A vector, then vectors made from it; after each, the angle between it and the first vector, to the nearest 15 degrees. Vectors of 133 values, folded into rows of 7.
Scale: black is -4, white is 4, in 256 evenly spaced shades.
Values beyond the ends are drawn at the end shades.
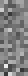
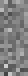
15 degrees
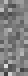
15 degrees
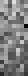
90 degrees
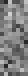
120 degrees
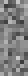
60 degrees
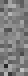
165 degrees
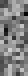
105 degrees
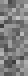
90 degrees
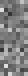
45 degrees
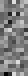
75 degrees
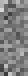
30 degrees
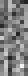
75 degrees
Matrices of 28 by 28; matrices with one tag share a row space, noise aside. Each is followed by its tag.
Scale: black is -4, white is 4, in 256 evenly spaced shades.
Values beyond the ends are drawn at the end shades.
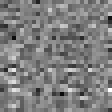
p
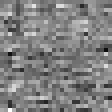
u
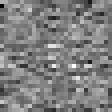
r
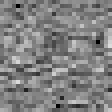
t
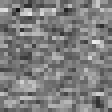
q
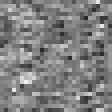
q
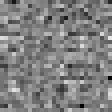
p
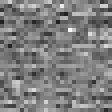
u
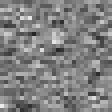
q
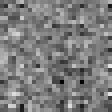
p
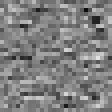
q
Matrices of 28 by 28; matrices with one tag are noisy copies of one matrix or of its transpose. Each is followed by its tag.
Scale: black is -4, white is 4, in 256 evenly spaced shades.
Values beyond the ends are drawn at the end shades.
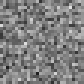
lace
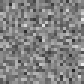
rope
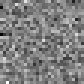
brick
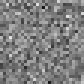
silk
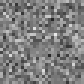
silk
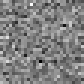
brick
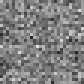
lace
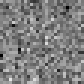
lace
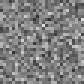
rope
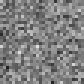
lace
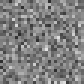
rope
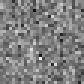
brick
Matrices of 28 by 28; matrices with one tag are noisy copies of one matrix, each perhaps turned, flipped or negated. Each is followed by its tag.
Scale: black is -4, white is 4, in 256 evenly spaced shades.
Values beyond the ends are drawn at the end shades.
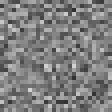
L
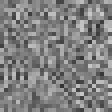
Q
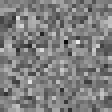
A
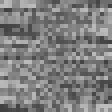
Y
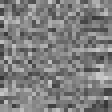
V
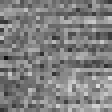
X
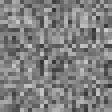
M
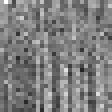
X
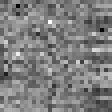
V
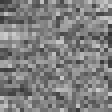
V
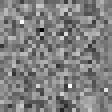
A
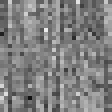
Y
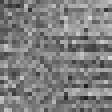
X
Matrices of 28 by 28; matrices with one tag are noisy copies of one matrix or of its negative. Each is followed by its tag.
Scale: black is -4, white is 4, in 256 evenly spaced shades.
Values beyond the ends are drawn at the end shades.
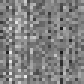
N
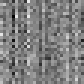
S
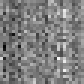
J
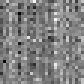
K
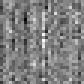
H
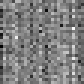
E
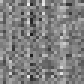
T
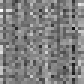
E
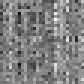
K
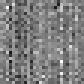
N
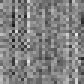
S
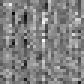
H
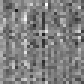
H
